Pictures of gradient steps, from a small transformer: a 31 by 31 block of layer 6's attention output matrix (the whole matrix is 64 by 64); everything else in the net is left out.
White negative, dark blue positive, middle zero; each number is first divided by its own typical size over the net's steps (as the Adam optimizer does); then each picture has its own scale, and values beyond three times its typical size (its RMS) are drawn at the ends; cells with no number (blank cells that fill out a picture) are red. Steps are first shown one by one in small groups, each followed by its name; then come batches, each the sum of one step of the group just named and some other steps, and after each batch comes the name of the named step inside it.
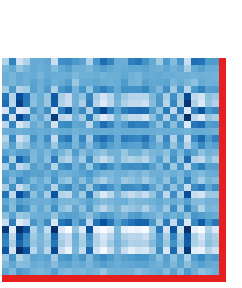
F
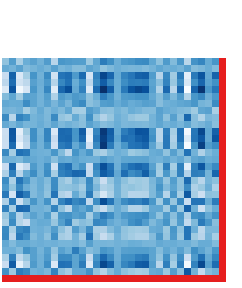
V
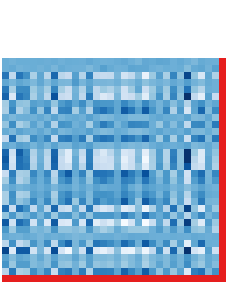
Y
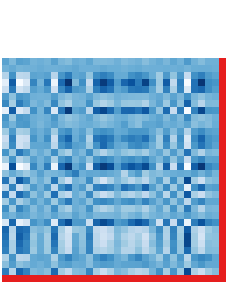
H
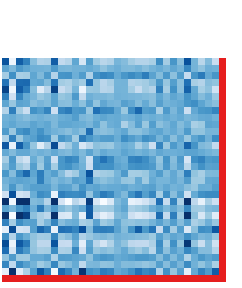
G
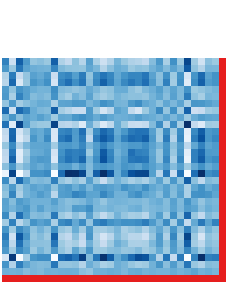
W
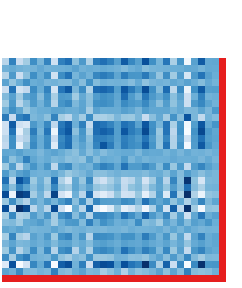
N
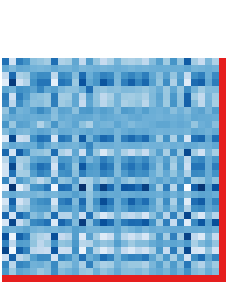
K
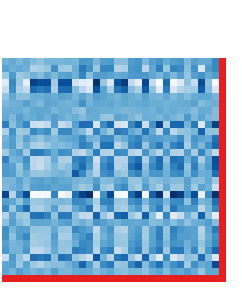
V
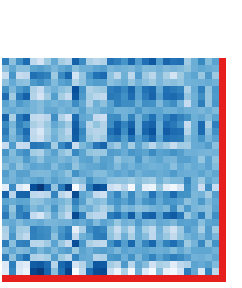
N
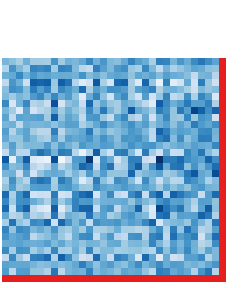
F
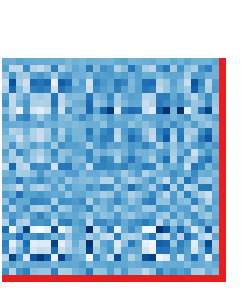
H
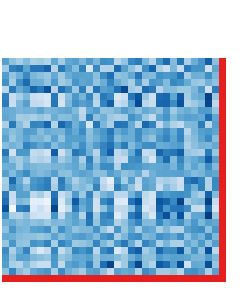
N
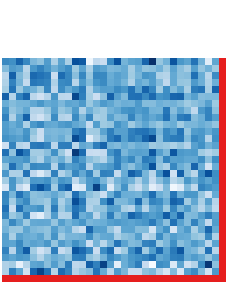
V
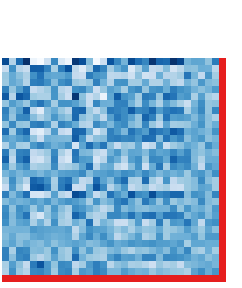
Y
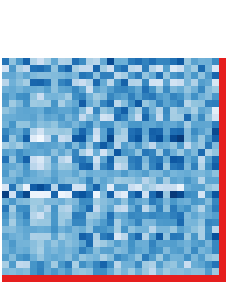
N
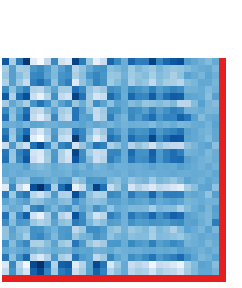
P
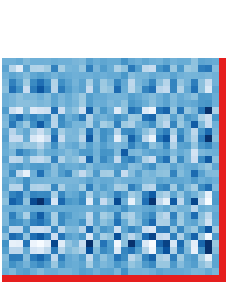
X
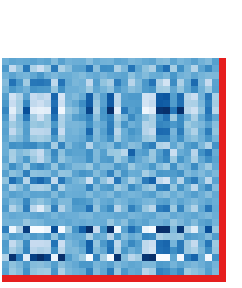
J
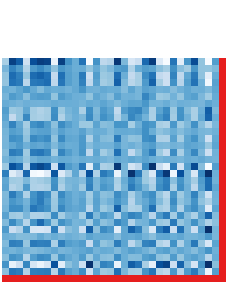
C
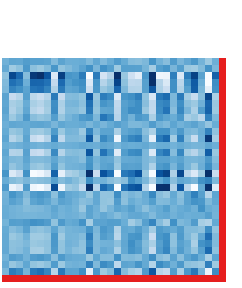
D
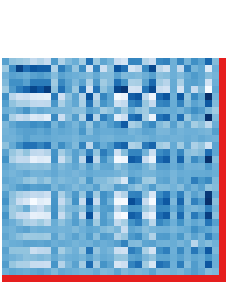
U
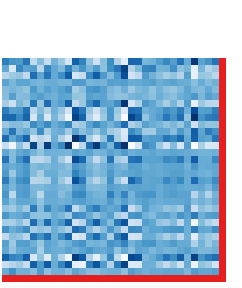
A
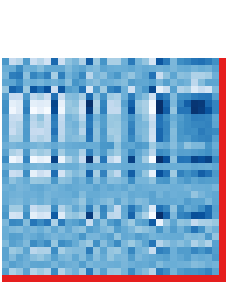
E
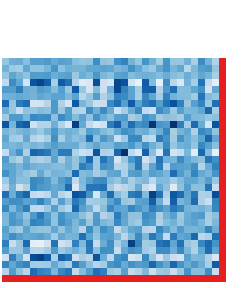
X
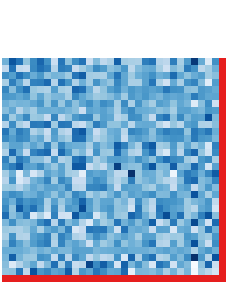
C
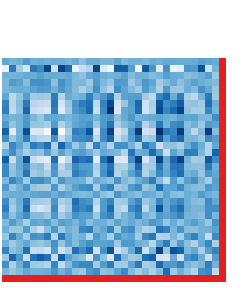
J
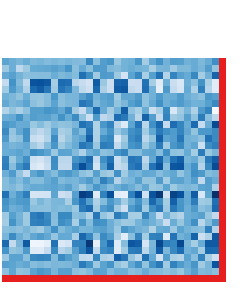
X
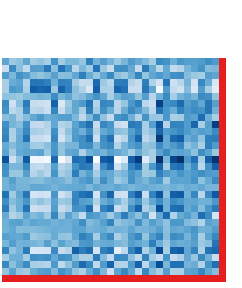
E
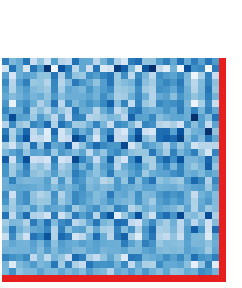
A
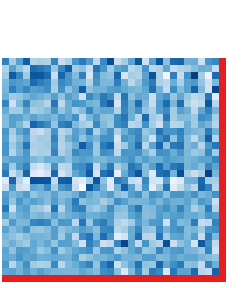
D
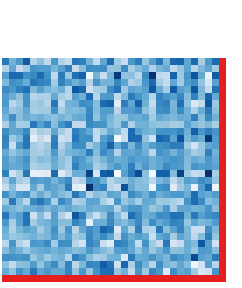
D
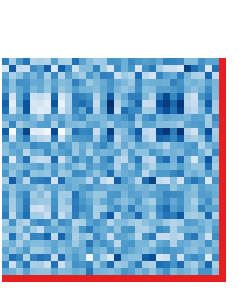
J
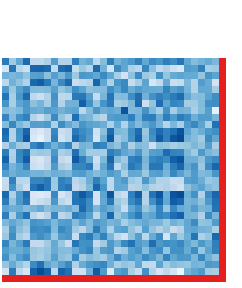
P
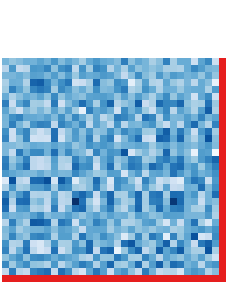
X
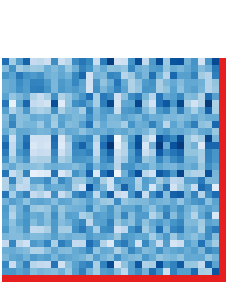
D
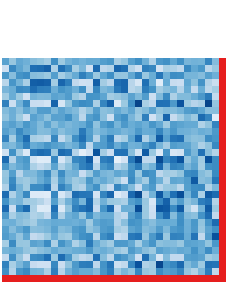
U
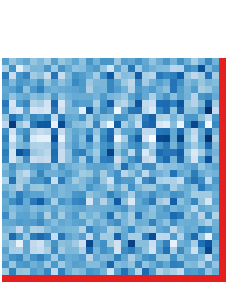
X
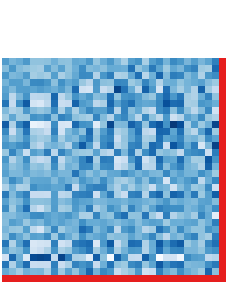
J
